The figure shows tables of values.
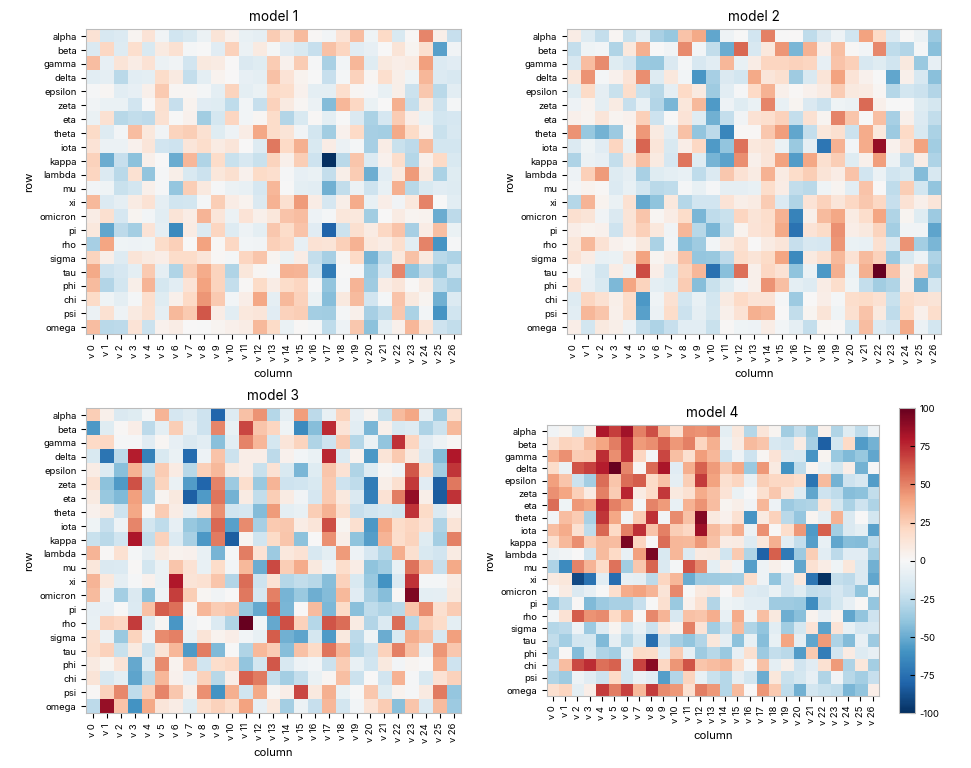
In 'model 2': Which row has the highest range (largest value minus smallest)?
tau
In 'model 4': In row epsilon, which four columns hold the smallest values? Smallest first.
v 21, v 26, v 23, v 3
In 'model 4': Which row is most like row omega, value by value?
alpha
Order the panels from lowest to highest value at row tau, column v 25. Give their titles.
model 1, model 4, model 2, model 3
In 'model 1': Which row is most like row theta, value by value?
sigma
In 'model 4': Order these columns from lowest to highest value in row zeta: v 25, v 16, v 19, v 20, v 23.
v 25, v 23, v 20, v 16, v 19
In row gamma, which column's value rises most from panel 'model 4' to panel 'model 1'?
v 24
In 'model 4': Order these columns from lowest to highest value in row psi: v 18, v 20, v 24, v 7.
v 24, v 20, v 7, v 18
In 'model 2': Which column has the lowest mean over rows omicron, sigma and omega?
v 16
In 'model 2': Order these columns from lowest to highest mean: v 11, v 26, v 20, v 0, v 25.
v 26, v 11, v 25, v 0, v 20
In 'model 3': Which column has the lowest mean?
v 20
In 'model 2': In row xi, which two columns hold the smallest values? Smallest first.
v 5, v 6
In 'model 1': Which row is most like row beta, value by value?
epsilon
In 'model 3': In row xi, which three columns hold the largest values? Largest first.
v 6, v 23, v 11
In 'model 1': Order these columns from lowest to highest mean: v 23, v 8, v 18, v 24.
v 23, v 18, v 8, v 24
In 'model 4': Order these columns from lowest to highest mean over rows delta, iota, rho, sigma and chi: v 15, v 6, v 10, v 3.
v 10, v 6, v 3, v 15
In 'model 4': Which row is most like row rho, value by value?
eta
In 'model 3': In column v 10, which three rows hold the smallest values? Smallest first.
kappa, iota, eta
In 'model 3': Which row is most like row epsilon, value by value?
theta
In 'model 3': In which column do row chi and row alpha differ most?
v 15
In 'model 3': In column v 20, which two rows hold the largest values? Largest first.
psi, omega
